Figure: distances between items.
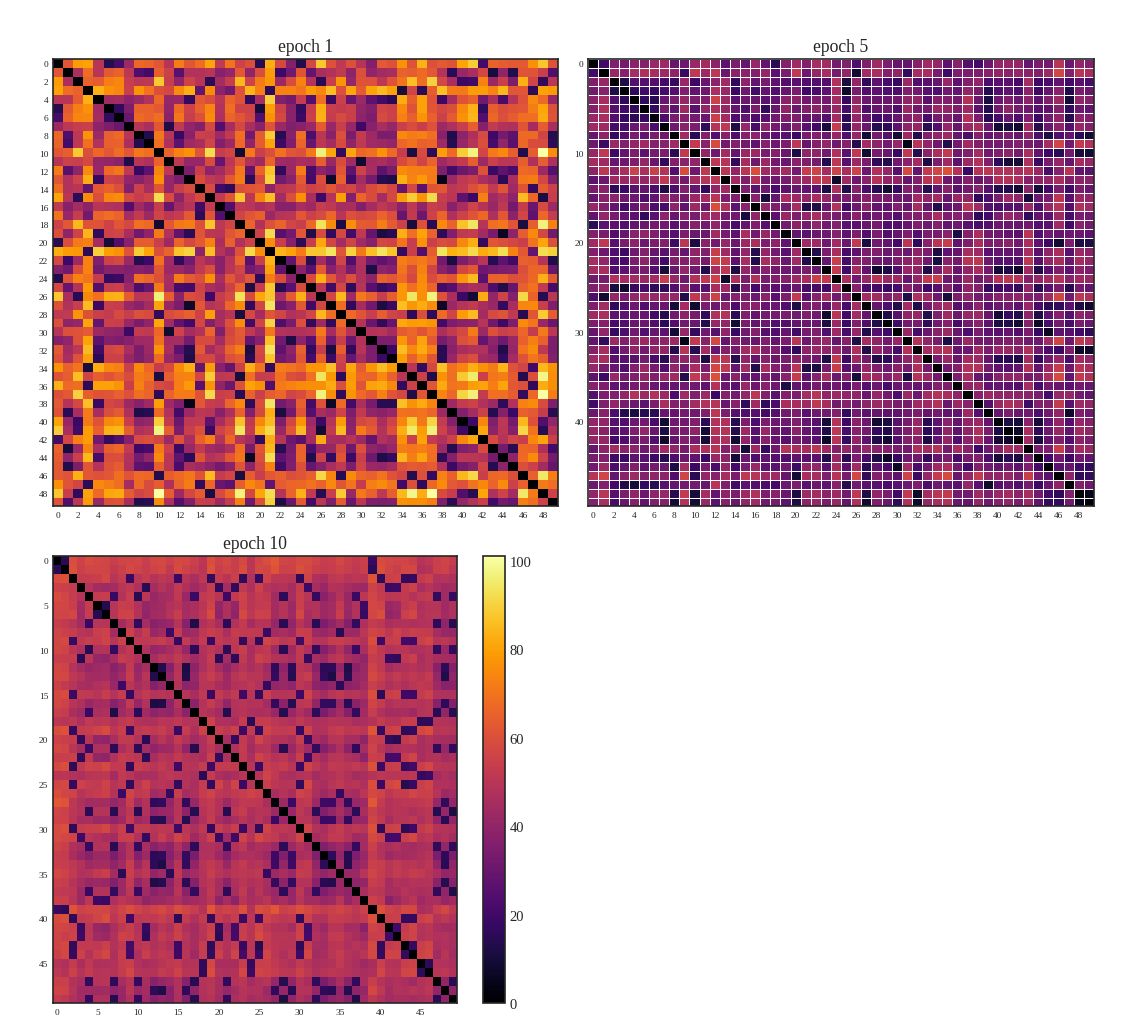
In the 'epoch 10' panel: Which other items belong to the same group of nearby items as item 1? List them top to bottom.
0, 39
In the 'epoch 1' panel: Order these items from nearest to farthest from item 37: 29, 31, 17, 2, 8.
17, 31, 8, 29, 2
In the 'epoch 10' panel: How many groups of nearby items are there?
8
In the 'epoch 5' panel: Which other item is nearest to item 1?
26
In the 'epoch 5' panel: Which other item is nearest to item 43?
15
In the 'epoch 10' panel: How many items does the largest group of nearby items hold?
10
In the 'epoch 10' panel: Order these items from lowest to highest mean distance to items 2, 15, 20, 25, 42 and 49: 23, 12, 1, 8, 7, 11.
23, 11, 7, 12, 8, 1
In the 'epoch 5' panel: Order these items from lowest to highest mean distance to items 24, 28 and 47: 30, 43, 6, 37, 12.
6, 30, 43, 37, 12
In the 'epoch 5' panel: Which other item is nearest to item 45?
30
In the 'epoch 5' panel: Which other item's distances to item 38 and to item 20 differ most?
46
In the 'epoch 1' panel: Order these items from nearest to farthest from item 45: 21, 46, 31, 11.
31, 11, 46, 21
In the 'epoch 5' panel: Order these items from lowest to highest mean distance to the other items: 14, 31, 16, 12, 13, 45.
14, 45, 16, 31, 13, 12
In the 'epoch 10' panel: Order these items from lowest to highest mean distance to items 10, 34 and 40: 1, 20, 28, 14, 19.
28, 19, 14, 20, 1
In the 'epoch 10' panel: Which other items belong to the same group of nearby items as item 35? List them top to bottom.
8, 14, 26
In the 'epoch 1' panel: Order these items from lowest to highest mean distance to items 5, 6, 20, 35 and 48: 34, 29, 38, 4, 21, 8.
4, 29, 38, 8, 34, 21
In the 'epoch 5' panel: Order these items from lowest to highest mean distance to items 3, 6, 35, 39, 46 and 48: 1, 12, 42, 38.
42, 38, 1, 12
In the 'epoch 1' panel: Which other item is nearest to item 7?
11
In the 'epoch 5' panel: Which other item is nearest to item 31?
9
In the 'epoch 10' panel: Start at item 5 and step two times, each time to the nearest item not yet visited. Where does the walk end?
38
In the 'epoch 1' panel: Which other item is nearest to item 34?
3
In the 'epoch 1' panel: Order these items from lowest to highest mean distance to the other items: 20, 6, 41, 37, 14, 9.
9, 14, 20, 6, 41, 37
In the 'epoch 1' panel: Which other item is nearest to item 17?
14
